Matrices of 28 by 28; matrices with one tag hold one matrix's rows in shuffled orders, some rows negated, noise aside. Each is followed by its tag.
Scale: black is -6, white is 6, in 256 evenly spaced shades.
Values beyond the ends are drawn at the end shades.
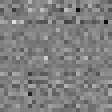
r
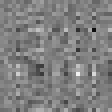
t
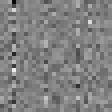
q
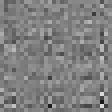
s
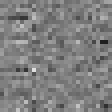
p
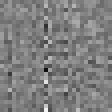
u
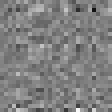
t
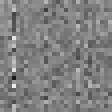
q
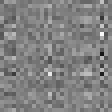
s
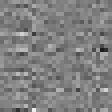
p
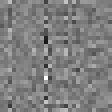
u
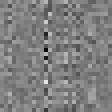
u
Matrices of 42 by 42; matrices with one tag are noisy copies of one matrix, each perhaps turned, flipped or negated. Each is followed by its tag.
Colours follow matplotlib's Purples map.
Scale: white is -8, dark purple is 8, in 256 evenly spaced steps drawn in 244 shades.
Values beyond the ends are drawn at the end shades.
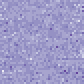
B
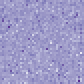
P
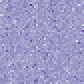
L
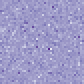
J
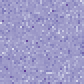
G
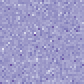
J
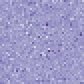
J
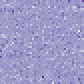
L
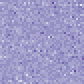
P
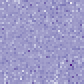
B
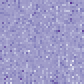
B
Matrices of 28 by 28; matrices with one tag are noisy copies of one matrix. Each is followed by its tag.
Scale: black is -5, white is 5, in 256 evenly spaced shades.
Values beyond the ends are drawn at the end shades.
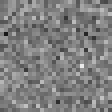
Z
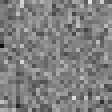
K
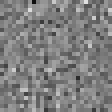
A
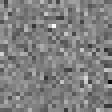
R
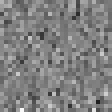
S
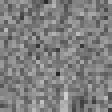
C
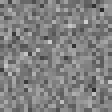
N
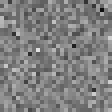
N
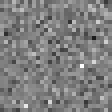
Z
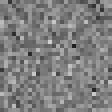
N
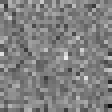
R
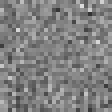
K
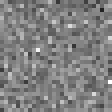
N
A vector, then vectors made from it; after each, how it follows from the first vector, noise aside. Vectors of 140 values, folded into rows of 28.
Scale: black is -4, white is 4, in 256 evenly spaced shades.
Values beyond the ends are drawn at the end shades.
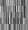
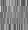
partly zeroed.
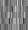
negated, partly zeroed.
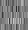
negated, partly zeroed.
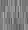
reversed, negated, shrunk.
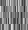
copied.
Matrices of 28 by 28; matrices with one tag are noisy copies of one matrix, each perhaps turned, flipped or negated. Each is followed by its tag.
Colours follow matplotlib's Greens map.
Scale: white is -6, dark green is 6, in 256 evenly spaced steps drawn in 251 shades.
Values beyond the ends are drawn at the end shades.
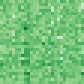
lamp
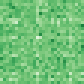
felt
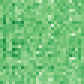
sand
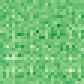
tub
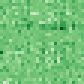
lamp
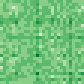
felt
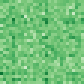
felt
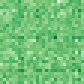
felt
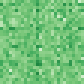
felt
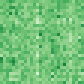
felt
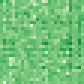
sand
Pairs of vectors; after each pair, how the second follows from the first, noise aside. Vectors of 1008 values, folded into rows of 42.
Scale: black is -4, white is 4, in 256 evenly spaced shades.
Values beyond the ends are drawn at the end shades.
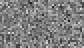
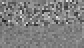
wrapped around, partly zeroed.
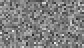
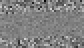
wrapped around, negated, partly zeroed.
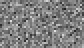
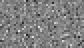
wrapped around, partly zeroed.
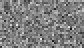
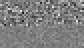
wrapped around, partly zeroed.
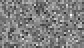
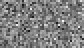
wrapped around, negated.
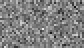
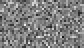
wrapped around, negated.
